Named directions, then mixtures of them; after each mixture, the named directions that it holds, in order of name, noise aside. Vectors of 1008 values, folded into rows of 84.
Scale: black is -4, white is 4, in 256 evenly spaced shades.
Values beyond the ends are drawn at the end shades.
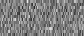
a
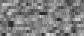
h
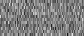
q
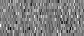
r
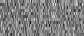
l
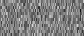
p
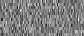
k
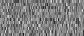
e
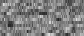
h.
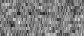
a, h, k.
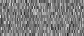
q.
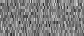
l.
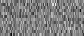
e, l, p.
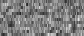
h, k.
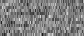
h, p.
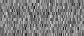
a, k, p.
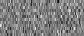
l, r.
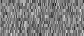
l, p.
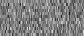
e, r.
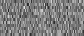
e, l, q.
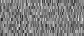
k, q.
